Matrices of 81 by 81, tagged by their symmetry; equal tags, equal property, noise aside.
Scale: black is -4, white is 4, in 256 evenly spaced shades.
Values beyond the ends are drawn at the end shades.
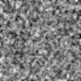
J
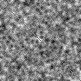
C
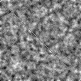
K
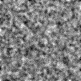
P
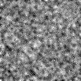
K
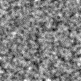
J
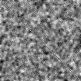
J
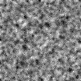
C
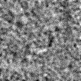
P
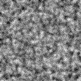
C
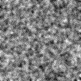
P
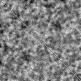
C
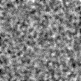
J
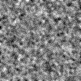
P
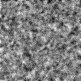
P
